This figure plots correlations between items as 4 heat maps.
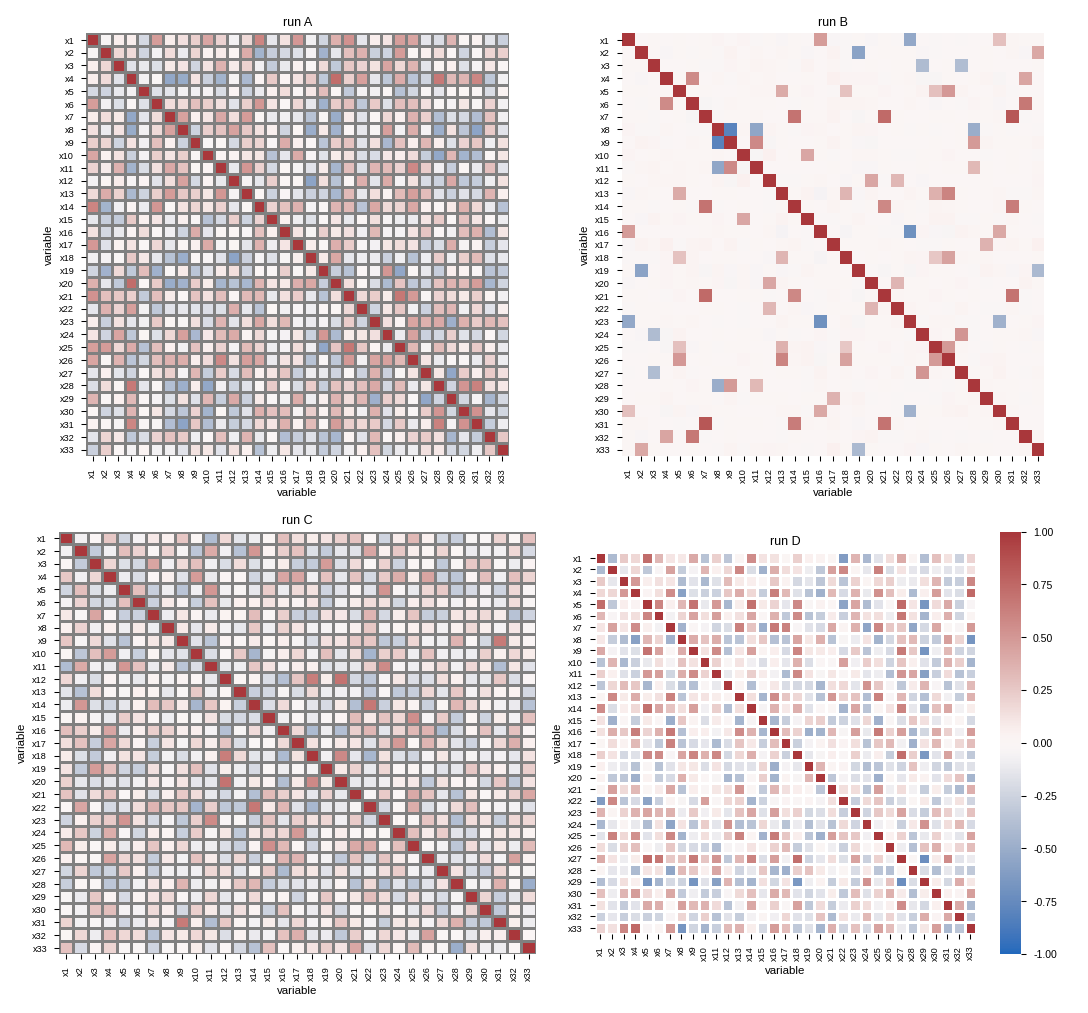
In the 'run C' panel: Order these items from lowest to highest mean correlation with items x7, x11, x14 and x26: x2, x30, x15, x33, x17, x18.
x33, x18, x15, x17, x30, x2
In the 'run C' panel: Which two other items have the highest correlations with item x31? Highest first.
x9, x28
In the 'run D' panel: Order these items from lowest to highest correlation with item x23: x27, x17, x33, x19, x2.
x19, x2, x17, x33, x27
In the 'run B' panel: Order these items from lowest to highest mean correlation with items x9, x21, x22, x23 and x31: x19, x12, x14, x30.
x30, x19, x12, x14
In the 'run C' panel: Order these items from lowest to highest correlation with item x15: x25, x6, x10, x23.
x10, x6, x23, x25
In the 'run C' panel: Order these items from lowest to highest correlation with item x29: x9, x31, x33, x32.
x31, x32, x9, x33
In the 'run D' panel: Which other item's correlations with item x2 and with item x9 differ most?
x5
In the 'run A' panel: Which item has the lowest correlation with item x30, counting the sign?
x10
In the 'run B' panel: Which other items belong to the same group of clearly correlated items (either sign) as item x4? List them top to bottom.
x6, x32
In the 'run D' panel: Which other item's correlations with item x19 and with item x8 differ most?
x31
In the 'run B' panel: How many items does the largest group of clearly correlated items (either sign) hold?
5
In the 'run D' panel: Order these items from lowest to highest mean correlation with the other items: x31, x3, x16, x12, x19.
x19, x12, x3, x31, x16
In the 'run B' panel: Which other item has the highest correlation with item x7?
x31
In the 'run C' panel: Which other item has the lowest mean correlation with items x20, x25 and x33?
x28
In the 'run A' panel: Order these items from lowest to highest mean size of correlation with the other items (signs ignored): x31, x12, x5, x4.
x5, x12, x31, x4
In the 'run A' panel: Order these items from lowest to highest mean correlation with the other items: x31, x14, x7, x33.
x33, x7, x31, x14
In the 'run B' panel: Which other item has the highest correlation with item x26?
x13
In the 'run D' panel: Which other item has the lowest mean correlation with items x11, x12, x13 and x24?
x20
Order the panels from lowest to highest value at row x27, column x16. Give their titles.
run C, run B, run A, run D
